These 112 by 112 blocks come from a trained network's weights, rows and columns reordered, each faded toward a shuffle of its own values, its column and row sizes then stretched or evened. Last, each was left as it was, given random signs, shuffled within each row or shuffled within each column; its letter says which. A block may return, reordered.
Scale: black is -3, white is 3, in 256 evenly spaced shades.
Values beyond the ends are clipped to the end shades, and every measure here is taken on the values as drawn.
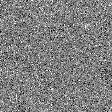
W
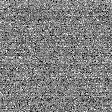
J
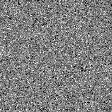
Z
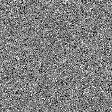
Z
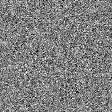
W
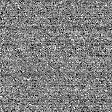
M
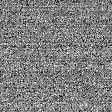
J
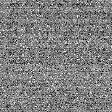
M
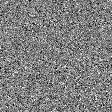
J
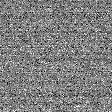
J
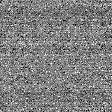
M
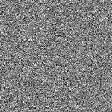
M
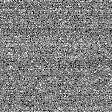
M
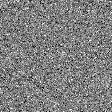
J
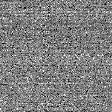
M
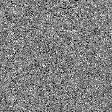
Z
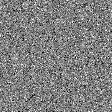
J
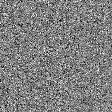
W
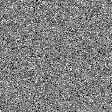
Z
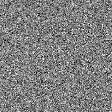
M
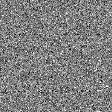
Z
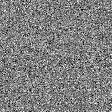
J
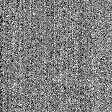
W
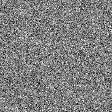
Z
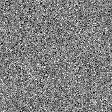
W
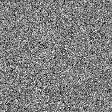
W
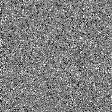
W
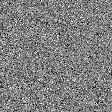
J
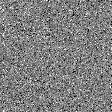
W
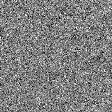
Z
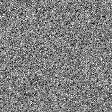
J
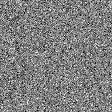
W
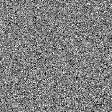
M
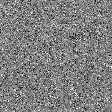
W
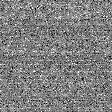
J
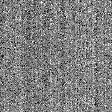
M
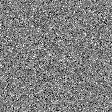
J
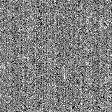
W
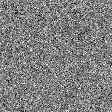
J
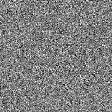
M
